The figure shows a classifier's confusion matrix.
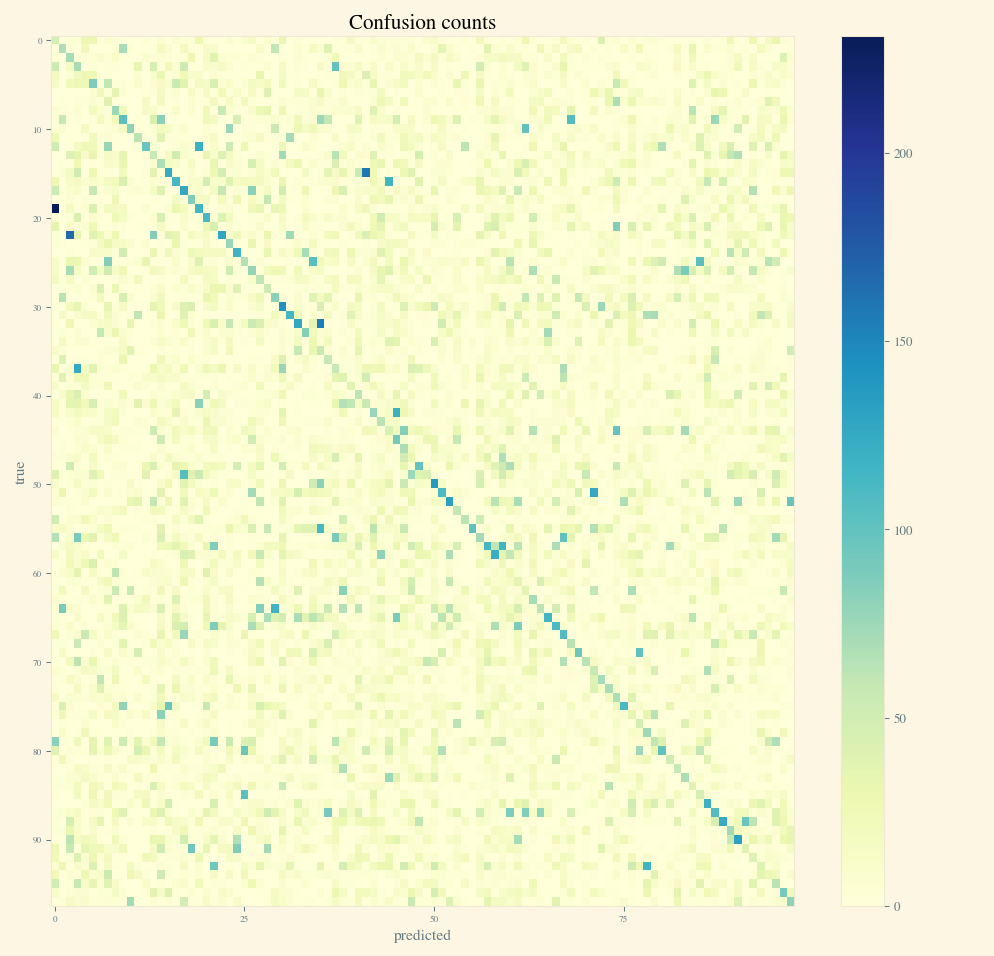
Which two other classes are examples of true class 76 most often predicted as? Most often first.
14, 79
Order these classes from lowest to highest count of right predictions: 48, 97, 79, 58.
79, 97, 48, 58
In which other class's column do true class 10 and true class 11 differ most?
62
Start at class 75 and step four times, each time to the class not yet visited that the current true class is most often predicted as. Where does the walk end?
0
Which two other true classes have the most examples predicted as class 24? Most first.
91, 90
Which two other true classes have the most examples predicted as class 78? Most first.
93, 31
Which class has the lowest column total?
55
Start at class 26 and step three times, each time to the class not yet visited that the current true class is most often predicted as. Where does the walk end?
74
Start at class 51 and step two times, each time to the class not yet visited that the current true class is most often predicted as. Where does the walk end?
86
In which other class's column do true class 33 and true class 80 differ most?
25
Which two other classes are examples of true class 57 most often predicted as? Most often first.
59, 21
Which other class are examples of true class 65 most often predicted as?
45
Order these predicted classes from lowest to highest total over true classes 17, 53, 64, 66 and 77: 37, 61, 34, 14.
37, 34, 14, 61
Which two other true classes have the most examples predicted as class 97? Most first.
52, 35
